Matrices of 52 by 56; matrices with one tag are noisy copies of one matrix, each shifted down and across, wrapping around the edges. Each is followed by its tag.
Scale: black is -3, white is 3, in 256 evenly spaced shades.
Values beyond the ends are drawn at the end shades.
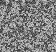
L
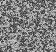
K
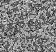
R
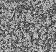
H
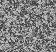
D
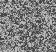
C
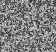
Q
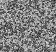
L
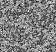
R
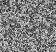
L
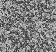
C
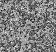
K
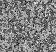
H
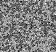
K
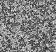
C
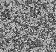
D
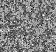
H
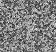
K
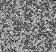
K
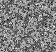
L
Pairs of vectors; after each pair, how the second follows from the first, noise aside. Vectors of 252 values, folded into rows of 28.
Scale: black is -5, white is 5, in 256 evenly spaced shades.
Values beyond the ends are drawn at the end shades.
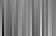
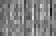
wrapped around.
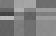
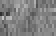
partly zeroed.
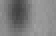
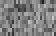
shuffled.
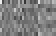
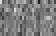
sign-scrambled.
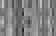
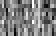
reversed, negated, scaled up.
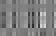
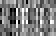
reversed, negated, scaled up.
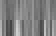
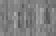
wrapped around, negated, shrunk.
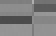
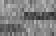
reversed.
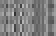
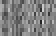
reversed.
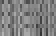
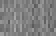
wrapped around, negated, shrunk.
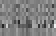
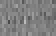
wrapped around, shrunk.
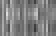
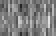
reversed.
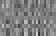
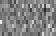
shuffled.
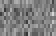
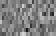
wrapped around.
